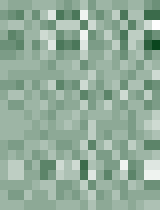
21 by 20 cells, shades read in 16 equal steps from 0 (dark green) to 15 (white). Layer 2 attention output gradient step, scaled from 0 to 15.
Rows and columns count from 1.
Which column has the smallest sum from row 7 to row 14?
17
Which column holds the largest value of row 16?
12
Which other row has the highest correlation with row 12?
3
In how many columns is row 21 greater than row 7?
6
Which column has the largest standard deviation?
20
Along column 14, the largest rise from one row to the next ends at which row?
11
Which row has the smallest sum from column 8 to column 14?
5
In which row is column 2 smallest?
4
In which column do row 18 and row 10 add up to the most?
19
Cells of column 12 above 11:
2
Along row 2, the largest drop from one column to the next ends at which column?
8
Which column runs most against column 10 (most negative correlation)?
7
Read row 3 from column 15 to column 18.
7 10 5 9
